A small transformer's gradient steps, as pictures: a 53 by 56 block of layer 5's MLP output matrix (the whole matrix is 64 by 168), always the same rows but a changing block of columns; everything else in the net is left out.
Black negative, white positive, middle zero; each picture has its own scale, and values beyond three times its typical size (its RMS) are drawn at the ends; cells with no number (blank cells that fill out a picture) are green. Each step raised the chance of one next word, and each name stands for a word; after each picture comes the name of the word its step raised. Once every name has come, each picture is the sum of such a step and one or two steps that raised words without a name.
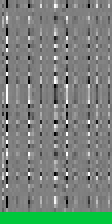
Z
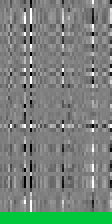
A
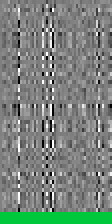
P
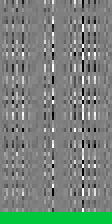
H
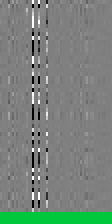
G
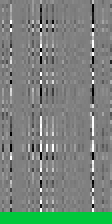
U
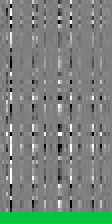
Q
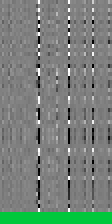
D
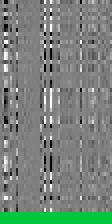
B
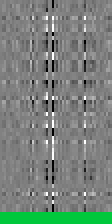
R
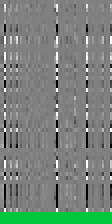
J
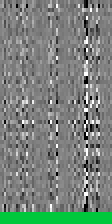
Z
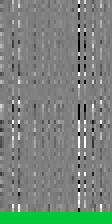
P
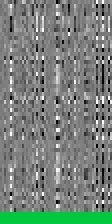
R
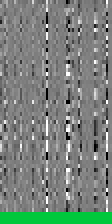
U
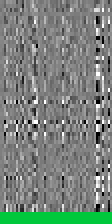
Z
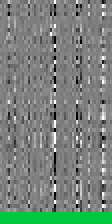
J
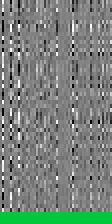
H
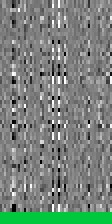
A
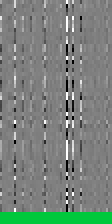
R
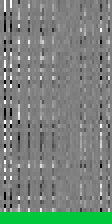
J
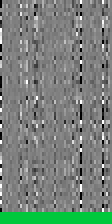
R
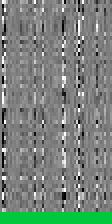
G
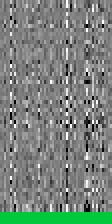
U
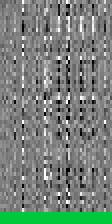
R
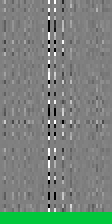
D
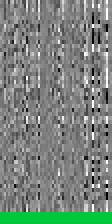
B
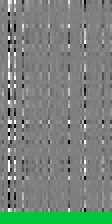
B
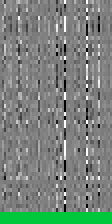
R
